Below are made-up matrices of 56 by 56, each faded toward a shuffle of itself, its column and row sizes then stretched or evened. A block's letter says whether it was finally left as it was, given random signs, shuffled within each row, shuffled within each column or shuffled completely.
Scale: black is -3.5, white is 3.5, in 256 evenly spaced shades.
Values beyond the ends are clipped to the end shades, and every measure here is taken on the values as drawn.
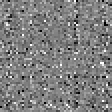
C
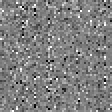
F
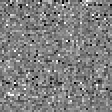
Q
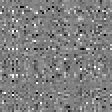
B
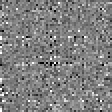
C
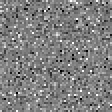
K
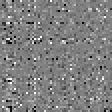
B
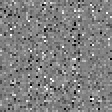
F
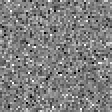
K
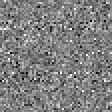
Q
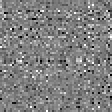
B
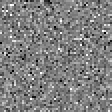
K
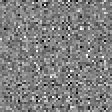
B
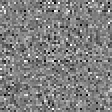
B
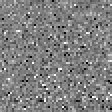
Q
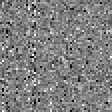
F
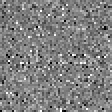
Q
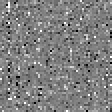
F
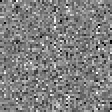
F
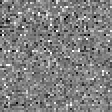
Q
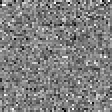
Q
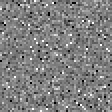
K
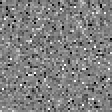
K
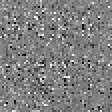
C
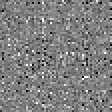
C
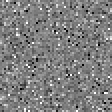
K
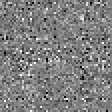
C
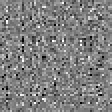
B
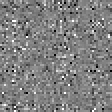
C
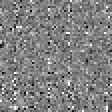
C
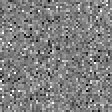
F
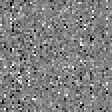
F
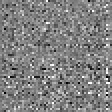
C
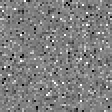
K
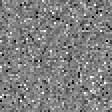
K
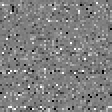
Q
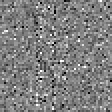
F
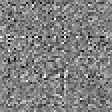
B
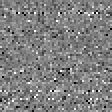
Q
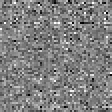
B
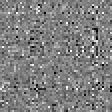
B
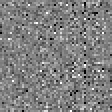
C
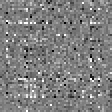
B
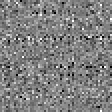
B
